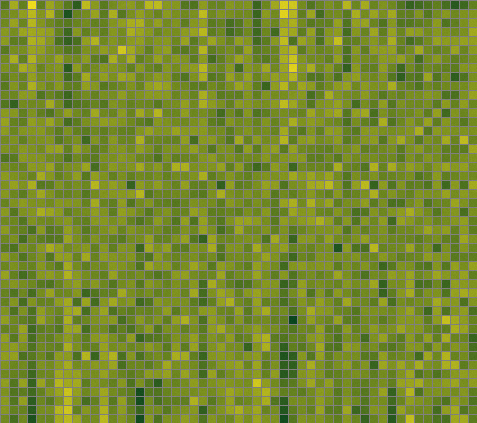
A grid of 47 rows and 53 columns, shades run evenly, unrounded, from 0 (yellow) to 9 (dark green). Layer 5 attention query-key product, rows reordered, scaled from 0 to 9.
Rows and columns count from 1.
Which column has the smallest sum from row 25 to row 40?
8
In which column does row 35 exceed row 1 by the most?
4
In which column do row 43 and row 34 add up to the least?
29
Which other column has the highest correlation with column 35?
11
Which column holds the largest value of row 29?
33
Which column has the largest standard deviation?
32
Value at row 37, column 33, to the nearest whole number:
6
